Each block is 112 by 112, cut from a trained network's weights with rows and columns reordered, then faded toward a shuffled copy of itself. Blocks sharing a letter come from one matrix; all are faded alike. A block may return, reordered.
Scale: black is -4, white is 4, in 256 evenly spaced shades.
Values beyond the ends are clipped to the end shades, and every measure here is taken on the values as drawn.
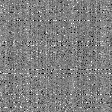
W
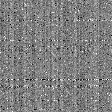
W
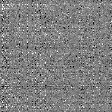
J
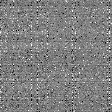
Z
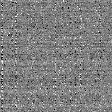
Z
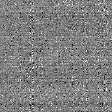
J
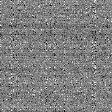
J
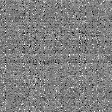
J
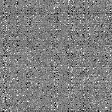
J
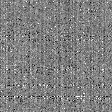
W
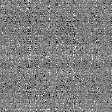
J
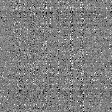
J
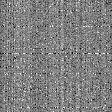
W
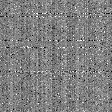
W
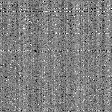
W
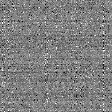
Z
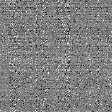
J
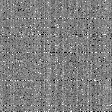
W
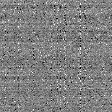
Z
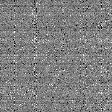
Z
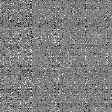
J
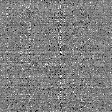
Z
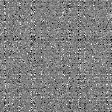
J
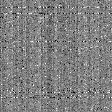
W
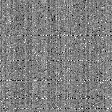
W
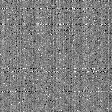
W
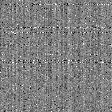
W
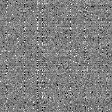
Z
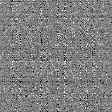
J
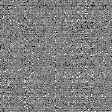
J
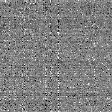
Z
